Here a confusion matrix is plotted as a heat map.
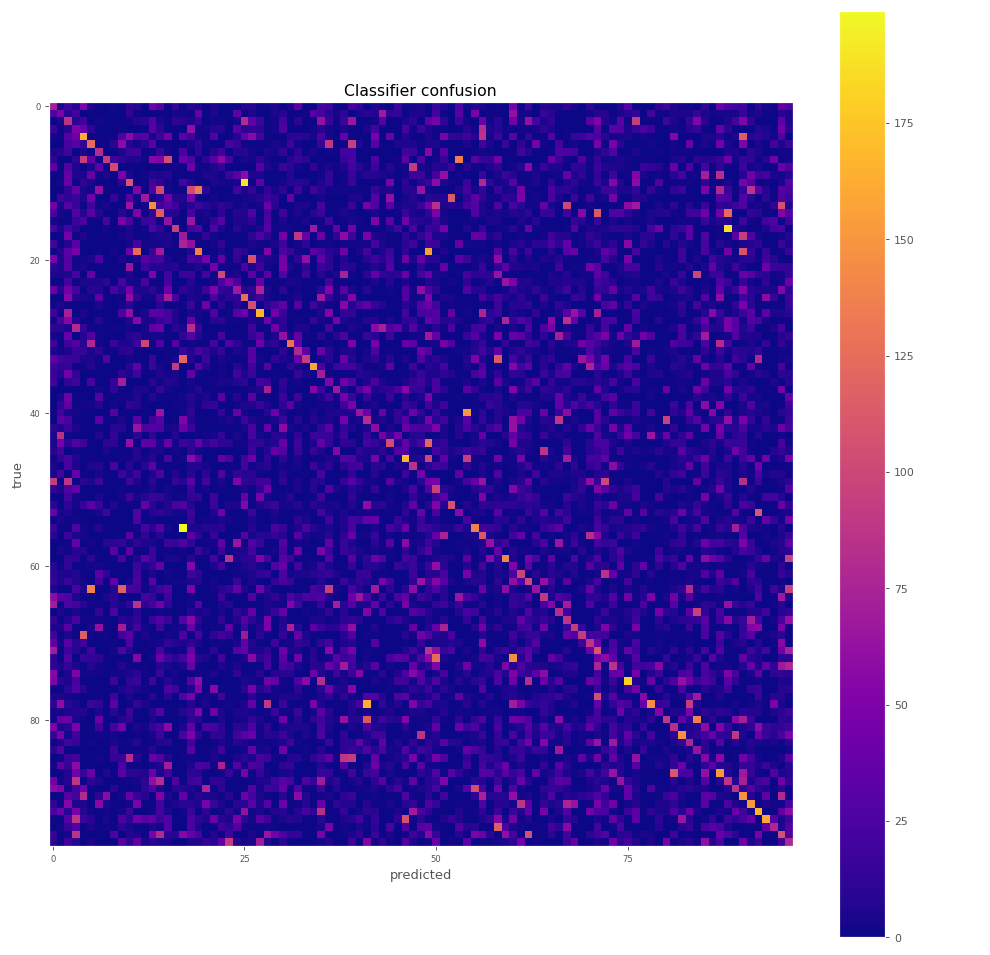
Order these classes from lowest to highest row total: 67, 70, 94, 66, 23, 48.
48, 23, 70, 66, 94, 67
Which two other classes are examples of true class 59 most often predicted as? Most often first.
96, 23
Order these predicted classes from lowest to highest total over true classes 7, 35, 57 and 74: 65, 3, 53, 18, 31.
31, 65, 18, 3, 53
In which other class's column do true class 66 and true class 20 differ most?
84
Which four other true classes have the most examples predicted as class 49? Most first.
19, 44, 46, 71
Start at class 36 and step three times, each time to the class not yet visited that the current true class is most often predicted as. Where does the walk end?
81
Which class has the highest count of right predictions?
75
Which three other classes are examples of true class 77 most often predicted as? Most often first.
71, 84, 18
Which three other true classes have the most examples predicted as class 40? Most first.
64, 74, 83
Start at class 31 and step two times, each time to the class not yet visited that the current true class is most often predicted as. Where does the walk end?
52
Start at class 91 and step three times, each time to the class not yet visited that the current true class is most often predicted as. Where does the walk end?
60
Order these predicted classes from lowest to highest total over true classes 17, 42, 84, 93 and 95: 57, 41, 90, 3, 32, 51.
51, 57, 41, 32, 90, 3
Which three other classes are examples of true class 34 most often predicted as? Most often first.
16, 70, 60
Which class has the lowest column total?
7
